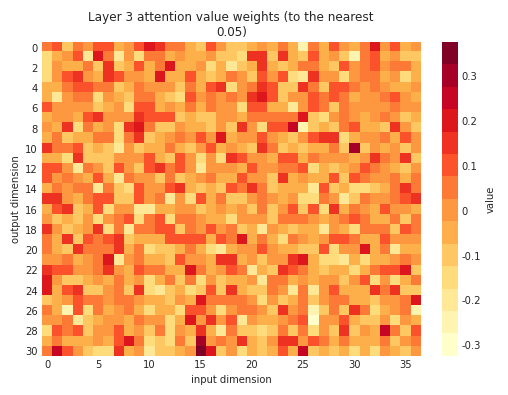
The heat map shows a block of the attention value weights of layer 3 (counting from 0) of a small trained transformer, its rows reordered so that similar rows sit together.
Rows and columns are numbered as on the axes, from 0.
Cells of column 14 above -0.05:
18
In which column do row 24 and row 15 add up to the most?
0
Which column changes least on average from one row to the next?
22
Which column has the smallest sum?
26
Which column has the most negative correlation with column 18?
31
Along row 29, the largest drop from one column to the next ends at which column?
16
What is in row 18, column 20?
-0.05
